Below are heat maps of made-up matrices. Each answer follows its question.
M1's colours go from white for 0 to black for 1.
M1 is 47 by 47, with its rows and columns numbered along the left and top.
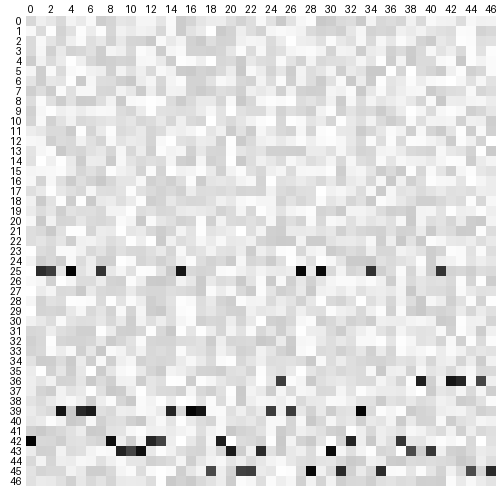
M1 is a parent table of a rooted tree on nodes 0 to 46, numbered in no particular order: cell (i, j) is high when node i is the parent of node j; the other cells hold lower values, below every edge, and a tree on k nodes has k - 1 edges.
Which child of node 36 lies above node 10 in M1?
43
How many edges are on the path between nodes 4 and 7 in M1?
2
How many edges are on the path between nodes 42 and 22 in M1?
3
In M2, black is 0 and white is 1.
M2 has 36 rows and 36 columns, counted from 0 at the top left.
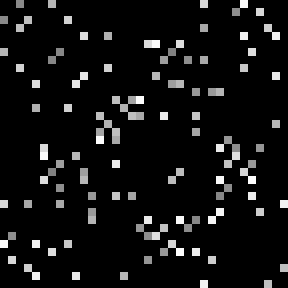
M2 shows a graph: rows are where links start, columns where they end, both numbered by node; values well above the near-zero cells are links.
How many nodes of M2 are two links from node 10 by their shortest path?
8
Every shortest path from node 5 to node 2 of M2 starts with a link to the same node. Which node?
node 22
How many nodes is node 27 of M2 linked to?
5
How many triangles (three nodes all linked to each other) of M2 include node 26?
1
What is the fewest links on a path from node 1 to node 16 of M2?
5
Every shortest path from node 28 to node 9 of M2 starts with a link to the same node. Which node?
node 20
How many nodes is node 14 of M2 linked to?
5
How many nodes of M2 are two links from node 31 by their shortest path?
10
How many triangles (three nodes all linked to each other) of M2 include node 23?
0
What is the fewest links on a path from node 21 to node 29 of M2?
4
